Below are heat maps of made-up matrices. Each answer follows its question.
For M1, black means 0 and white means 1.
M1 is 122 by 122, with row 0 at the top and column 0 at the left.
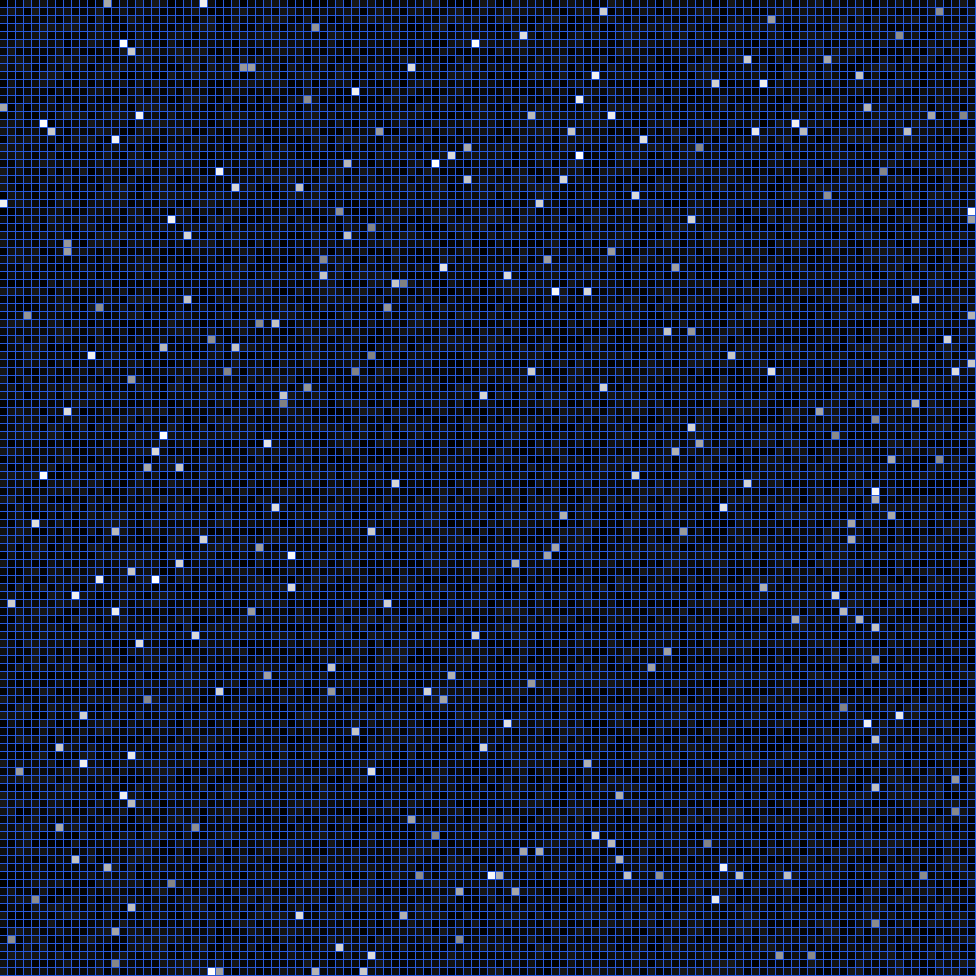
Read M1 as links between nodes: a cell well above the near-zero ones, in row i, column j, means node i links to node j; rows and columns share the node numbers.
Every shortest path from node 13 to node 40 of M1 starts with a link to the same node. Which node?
node 108
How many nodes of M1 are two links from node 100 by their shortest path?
5
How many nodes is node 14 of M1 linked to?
5
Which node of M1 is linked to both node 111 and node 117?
node 57
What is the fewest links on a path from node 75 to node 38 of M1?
2
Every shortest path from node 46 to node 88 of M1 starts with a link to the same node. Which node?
node 66
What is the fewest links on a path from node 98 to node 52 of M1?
2
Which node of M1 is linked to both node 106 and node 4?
node 65
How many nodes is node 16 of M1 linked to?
6
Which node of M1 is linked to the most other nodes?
node 109
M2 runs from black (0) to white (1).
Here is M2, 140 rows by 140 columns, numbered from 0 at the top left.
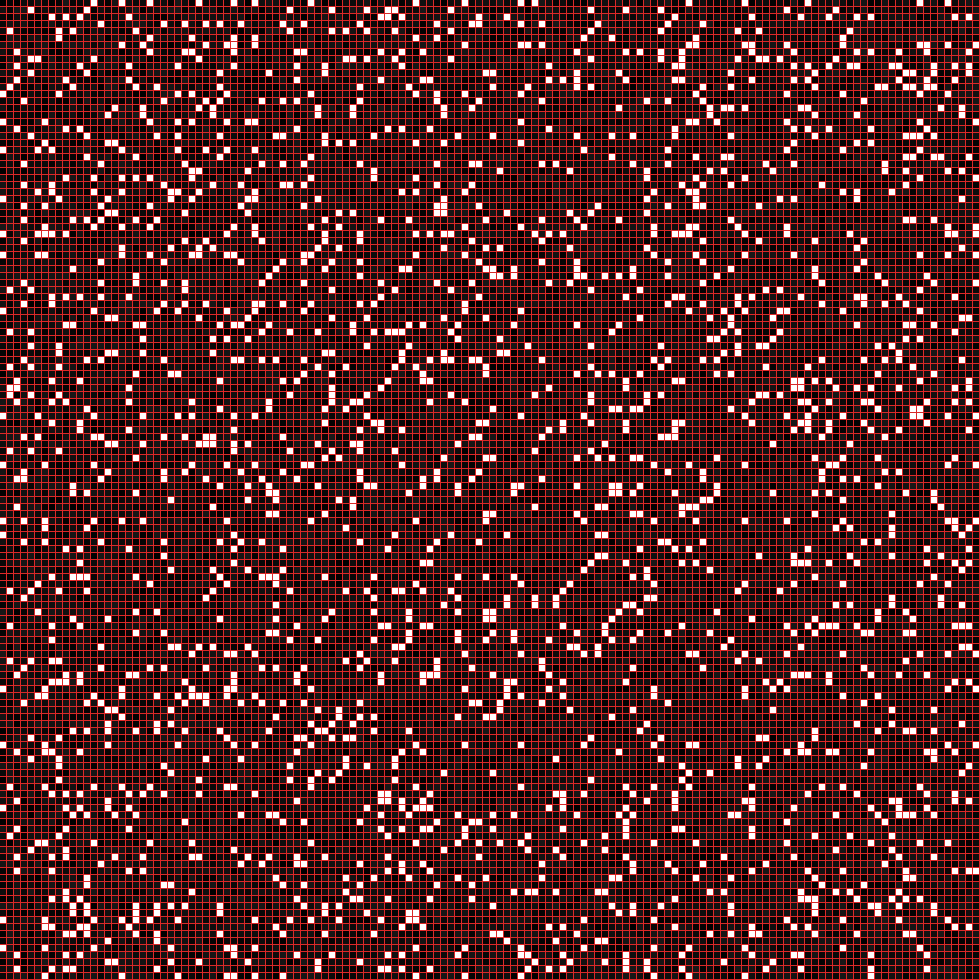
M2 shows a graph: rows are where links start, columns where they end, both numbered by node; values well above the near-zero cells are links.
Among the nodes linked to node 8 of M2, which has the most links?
node 97
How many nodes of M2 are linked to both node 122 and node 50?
5
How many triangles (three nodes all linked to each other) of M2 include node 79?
7
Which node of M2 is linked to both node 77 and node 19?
node 31
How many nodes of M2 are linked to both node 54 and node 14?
3
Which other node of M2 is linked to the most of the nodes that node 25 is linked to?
node 36
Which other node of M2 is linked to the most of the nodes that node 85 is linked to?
node 86
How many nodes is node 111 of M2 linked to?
8
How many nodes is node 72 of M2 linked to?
10
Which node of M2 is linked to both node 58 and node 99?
node 125
